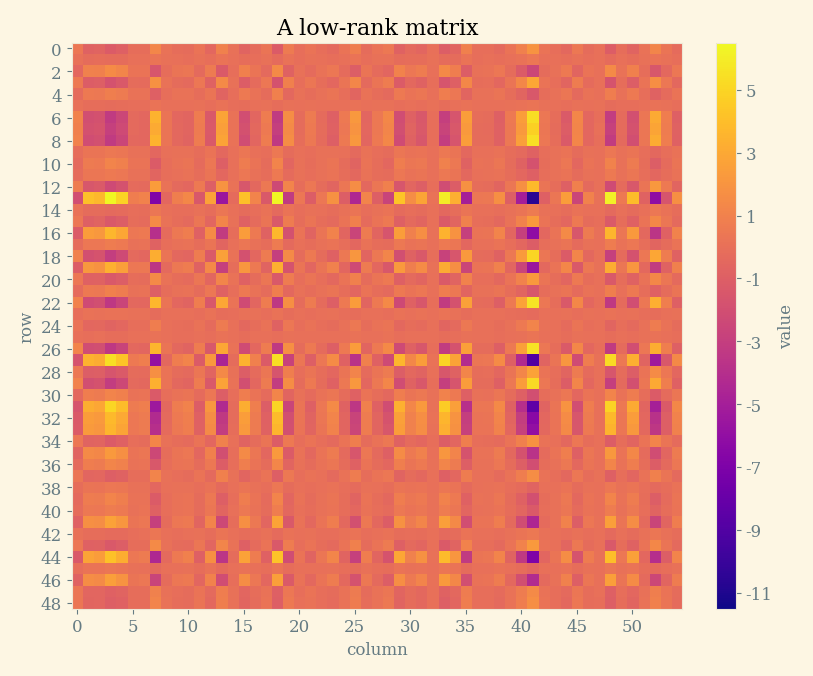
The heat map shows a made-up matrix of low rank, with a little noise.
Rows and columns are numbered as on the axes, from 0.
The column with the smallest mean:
41
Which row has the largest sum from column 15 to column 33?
13
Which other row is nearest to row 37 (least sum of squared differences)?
48
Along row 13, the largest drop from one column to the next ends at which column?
19
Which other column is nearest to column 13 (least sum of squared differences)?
40
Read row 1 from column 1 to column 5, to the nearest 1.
0 0 0 0 0
